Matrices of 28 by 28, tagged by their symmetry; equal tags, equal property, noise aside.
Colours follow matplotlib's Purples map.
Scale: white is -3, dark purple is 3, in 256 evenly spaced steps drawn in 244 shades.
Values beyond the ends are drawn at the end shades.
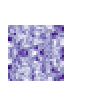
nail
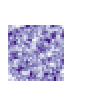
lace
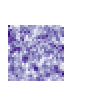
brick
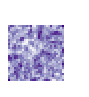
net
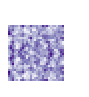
nail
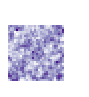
net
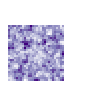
net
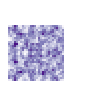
nail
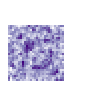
net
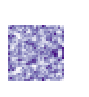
nail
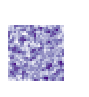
net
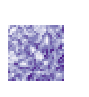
net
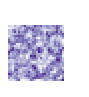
net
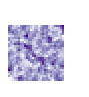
lace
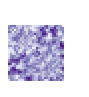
net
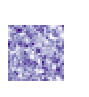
lace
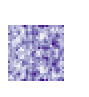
nail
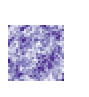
net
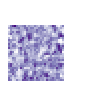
brick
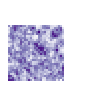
lace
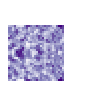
nail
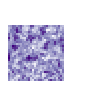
brick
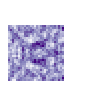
nail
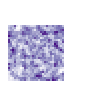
lace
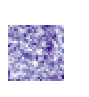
brick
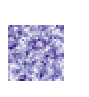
brick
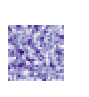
brick
